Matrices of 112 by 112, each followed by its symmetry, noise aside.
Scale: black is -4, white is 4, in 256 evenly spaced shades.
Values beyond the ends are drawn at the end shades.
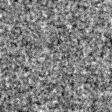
antisymmetric.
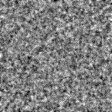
antisymmetric.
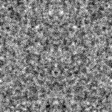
mirrored left to right.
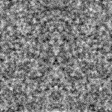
mirrored left to right.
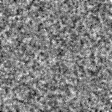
antisymmetric.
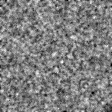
symmetric.
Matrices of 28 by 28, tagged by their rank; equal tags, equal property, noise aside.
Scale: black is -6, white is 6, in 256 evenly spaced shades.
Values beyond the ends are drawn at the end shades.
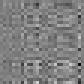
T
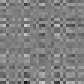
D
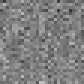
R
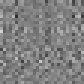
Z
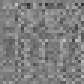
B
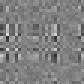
D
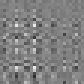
T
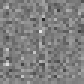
R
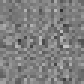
Z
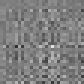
T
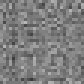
R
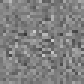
R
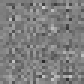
Z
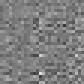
Z
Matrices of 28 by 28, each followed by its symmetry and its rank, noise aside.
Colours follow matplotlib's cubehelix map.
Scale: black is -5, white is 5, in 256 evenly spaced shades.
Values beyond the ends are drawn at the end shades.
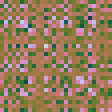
symmetric, rank two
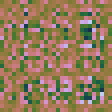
no symmetry, rank three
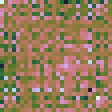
symmetric, rank three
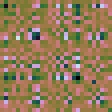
symmetric, rank two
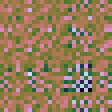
symmetric, rank three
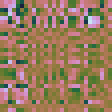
no symmetry, rank three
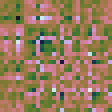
symmetric, rank three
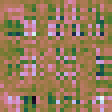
no symmetry, rank two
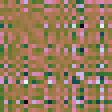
antisymmetric, rank two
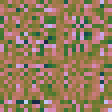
no symmetry, rank three
